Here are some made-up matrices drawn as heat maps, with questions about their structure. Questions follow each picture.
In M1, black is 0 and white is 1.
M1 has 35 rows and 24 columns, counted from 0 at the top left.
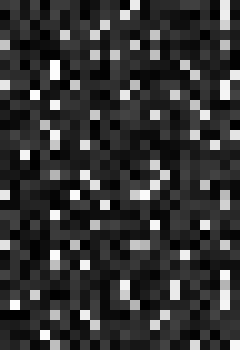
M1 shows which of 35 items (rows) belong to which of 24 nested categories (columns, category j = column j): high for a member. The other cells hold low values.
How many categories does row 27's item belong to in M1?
1
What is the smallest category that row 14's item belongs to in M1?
21
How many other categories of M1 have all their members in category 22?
9
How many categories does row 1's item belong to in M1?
2
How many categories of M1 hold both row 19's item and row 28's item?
1
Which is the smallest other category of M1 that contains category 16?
8
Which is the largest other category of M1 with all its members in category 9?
20
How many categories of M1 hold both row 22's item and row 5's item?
2
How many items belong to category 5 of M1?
11
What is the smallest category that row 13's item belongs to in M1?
23
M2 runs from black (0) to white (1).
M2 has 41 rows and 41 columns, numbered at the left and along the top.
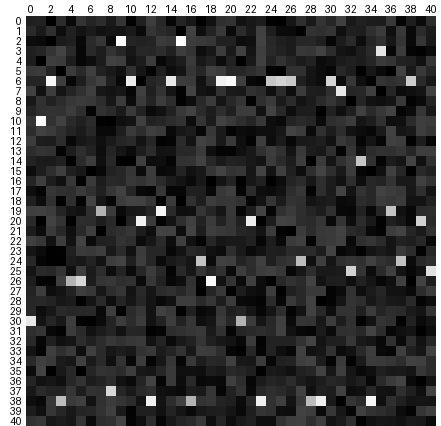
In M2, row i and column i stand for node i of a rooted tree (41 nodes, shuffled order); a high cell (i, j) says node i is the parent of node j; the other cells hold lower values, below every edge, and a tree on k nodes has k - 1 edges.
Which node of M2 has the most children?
6
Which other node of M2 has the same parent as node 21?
0
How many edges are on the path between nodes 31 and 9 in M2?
5
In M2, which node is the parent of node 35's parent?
38
